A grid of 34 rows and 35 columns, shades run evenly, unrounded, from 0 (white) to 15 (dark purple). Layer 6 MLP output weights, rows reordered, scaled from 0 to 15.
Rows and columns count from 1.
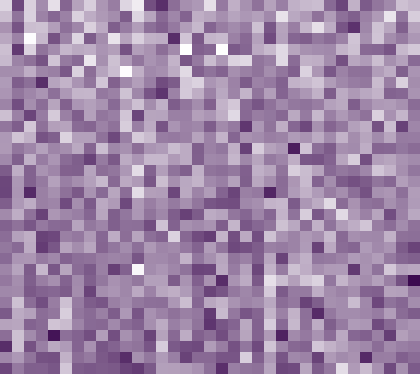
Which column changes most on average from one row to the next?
27
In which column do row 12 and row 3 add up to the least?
3
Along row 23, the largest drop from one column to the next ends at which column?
28
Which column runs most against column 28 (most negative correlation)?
11
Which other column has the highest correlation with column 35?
12
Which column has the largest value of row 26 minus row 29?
19
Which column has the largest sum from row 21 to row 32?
22
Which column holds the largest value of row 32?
1
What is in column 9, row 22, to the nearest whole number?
9
